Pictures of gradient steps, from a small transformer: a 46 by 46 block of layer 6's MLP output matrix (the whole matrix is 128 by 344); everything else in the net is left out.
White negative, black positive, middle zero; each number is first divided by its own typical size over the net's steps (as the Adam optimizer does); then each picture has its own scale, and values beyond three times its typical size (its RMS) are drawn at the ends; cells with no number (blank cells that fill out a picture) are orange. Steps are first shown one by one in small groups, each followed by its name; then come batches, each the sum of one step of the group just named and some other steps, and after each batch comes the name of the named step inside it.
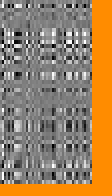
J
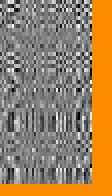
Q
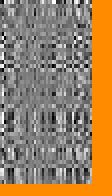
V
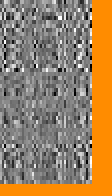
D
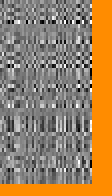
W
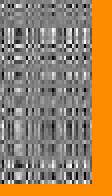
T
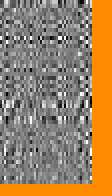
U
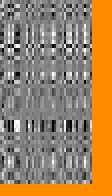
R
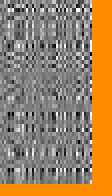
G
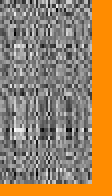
G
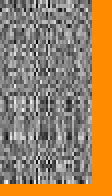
D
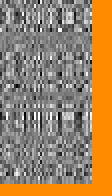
Q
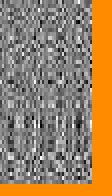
W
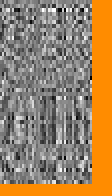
Q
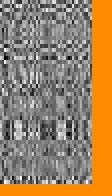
D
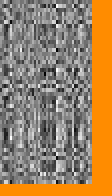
U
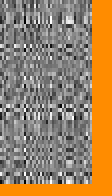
U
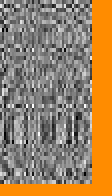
Q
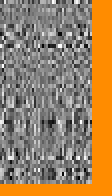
V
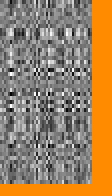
J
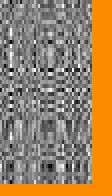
D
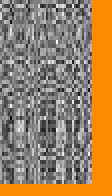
G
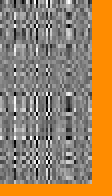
G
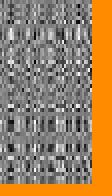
W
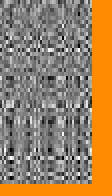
U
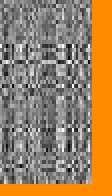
V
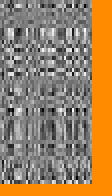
T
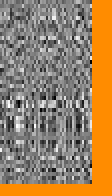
W
